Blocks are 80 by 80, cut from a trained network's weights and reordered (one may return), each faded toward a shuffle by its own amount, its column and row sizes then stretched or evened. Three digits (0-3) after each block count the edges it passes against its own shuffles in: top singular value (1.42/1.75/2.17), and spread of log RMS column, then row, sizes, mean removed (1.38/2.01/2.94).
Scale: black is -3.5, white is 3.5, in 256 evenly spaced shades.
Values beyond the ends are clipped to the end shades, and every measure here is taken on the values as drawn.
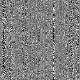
1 3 0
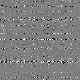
2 2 3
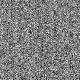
0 1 0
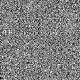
1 1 0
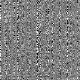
1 3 0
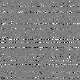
2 1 3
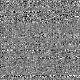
0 0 3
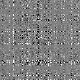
1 3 3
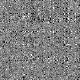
1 2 2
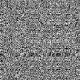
3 2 1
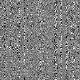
0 3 1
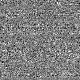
0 0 2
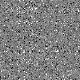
1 2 1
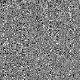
1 2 1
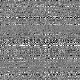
3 1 3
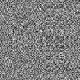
3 1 0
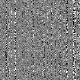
1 3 0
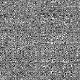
1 2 2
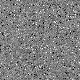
0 0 1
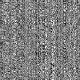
2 2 1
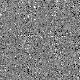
0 2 1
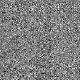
0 1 2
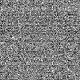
2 1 0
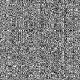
2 0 2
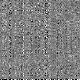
2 2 2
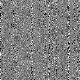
0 3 0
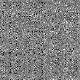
1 2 2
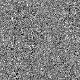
1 1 0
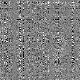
2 3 2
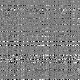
2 1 3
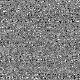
0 0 2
